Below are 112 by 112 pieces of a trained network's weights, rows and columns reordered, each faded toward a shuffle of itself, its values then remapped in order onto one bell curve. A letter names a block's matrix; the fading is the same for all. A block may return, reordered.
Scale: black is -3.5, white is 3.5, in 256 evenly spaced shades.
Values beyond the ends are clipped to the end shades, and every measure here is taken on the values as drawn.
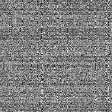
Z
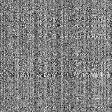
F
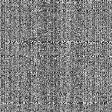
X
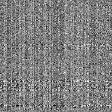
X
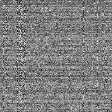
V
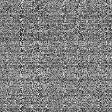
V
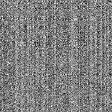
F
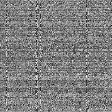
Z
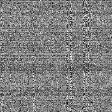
Z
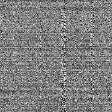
V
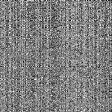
X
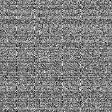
Z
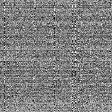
Z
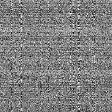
Z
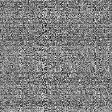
V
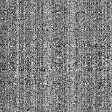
X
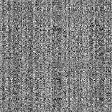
F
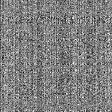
F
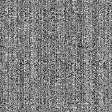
F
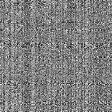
F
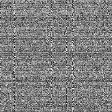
Z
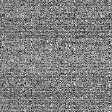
V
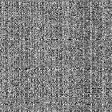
F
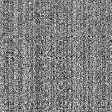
F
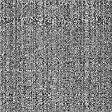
F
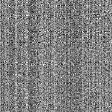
X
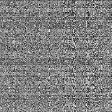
V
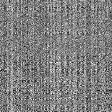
X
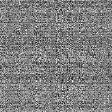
V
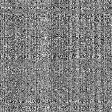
F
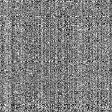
X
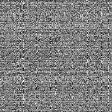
Z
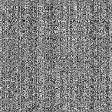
F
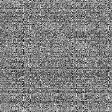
Z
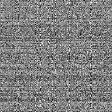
Z
